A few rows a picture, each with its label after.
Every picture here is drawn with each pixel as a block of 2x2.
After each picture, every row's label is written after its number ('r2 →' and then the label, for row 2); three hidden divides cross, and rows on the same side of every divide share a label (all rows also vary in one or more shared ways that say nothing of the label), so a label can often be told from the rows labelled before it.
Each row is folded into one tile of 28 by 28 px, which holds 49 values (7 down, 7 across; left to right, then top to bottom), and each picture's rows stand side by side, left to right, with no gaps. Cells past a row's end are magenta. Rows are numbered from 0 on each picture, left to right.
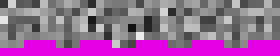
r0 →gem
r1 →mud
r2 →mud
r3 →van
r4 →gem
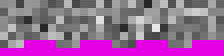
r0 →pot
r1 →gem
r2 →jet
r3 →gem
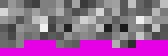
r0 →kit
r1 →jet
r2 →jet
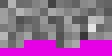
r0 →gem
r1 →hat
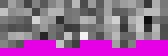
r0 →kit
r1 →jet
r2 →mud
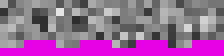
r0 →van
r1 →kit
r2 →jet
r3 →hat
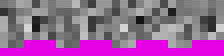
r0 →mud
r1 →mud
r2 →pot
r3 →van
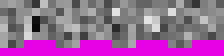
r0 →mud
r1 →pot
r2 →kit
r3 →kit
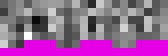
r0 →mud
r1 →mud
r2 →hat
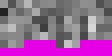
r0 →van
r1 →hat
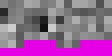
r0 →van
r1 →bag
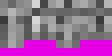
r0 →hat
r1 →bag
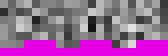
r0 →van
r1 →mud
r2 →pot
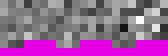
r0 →jet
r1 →bag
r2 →jet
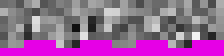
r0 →hat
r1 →mud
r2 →kit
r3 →jet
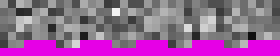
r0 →bag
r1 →pot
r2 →kit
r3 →hat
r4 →pot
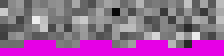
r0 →kit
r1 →jet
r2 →van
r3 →jet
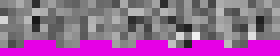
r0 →mud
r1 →hat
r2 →gem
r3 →jet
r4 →mud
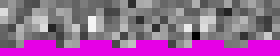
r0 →kit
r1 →hat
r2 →pot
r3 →hat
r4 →van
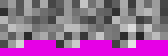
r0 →pot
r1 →pot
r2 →pot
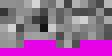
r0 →van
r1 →bag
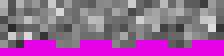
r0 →jet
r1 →kit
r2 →jet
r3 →kit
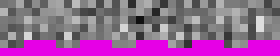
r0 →jet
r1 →bag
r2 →pot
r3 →jet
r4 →hat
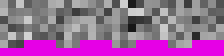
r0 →jet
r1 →bag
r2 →gem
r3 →pot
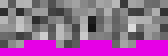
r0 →van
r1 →mud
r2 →bag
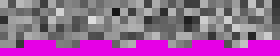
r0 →bag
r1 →kit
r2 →van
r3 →kit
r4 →pot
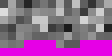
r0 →kit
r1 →jet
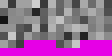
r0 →bag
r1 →pot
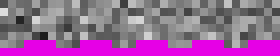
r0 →kit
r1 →jet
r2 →bag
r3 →van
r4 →bag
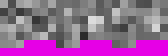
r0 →van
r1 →hat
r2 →kit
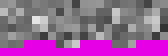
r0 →kit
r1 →pot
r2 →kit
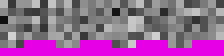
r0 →bag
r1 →pot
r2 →van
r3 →gem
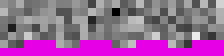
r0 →jet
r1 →mud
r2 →van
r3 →jet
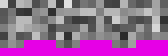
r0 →bag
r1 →gem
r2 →gem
